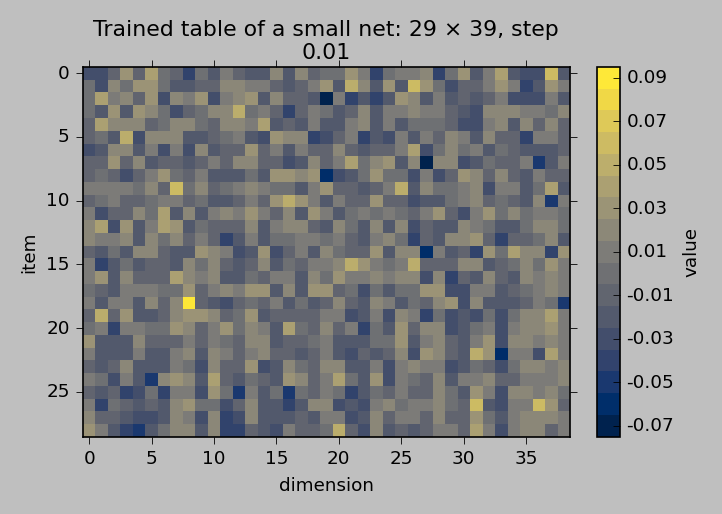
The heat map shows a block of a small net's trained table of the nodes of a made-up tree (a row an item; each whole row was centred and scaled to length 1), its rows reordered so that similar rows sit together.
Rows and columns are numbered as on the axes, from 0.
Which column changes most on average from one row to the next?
1
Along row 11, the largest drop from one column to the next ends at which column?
7
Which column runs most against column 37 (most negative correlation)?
23
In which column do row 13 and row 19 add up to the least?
33
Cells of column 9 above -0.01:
15
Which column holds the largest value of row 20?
16
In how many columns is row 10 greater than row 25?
20
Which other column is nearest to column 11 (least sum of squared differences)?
4
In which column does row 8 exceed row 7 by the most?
27
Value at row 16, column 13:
0
